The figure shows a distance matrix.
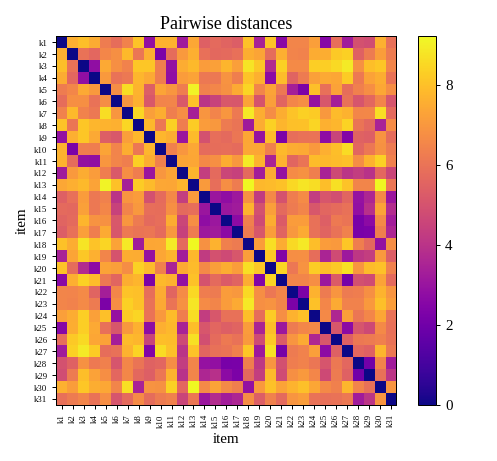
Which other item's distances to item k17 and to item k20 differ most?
k29
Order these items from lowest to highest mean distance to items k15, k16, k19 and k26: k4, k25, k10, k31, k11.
k31, k25, k10, k4, k11
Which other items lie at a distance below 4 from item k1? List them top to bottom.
k9, k12, k19, k21, k25, k27
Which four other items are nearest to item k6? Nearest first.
k24, k26, k14, k15
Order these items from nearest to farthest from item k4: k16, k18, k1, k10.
k10, k16, k1, k18
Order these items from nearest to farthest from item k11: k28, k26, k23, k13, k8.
k23, k28, k13, k26, k8
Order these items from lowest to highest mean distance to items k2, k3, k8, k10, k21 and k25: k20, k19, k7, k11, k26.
k19, k11, k20, k26, k7
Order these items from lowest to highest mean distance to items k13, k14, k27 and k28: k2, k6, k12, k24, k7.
k12, k6, k7, k24, k2
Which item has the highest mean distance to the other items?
k13
